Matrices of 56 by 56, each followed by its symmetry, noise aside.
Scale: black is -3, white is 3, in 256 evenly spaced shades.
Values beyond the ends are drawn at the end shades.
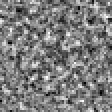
symmetric across the other diagonal.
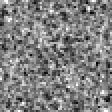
same after a half turn.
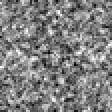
same after a half turn.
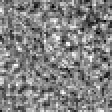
symmetric across the other diagonal.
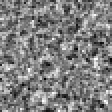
antisymmetric.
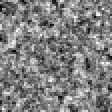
symmetric across the other diagonal.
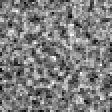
symmetric across the other diagonal.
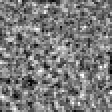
symmetric across the other diagonal.
